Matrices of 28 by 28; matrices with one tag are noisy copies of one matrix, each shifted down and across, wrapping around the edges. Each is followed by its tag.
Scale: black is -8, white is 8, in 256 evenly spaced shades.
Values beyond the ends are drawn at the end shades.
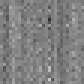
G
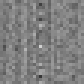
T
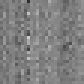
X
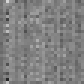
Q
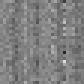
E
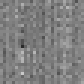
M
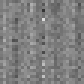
E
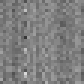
X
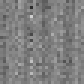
E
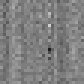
G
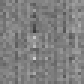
M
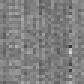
Q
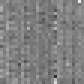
Q
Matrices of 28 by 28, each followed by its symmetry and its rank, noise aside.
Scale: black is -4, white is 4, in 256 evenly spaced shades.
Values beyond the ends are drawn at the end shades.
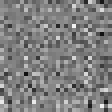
antisymmetric, rank six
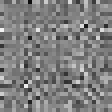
antisymmetric, rank four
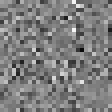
no symmetry, rank six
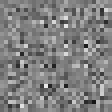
antisymmetric, rank six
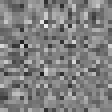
antisymmetric, rank four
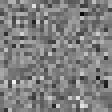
antisymmetric, rank eight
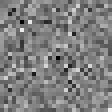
symmetric, rank eight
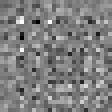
symmetric, rank four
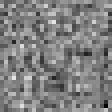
no symmetry, rank six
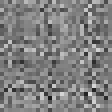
antisymmetric, rank four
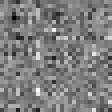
no symmetry, rank six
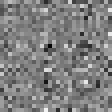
no symmetry, rank six
